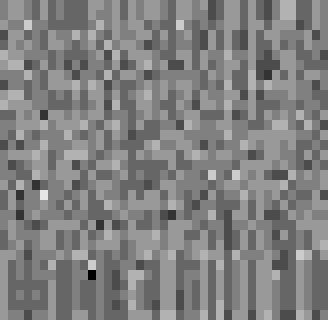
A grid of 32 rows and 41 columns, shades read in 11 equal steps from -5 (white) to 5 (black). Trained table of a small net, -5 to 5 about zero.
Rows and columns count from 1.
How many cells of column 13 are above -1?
19
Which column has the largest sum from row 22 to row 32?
29
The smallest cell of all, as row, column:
20, 6
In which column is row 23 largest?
13
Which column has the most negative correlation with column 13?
39
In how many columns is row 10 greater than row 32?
14
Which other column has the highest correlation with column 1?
26
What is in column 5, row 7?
1
